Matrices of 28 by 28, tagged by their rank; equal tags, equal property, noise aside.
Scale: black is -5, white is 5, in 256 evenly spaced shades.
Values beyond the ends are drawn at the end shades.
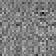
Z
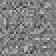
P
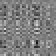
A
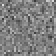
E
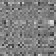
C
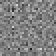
Z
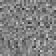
P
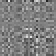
C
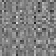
C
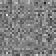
E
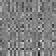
A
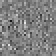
E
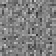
P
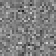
P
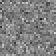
P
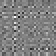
C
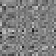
Z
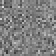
E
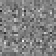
Z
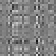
A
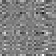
A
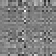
C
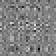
Z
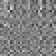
C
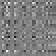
A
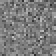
P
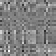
C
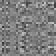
C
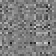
C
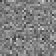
P
